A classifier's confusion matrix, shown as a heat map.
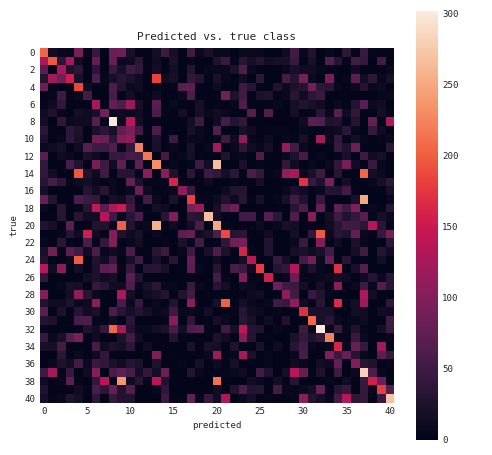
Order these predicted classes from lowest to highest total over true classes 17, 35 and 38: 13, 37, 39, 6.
6, 39, 13, 37
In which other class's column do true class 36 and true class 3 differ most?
13
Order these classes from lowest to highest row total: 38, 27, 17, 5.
5, 27, 17, 38
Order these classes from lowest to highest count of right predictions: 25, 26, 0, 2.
2, 26, 25, 0
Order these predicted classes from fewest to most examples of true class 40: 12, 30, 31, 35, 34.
12, 31, 34, 30, 35
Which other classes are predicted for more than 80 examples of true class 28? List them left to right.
0, 4, 9, 37
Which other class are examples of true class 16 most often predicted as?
11
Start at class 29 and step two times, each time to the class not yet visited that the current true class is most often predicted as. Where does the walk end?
32
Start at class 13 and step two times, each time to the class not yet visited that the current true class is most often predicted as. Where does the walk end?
9
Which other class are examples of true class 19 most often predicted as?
7
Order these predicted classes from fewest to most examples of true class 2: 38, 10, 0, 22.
38, 22, 10, 0
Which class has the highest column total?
8
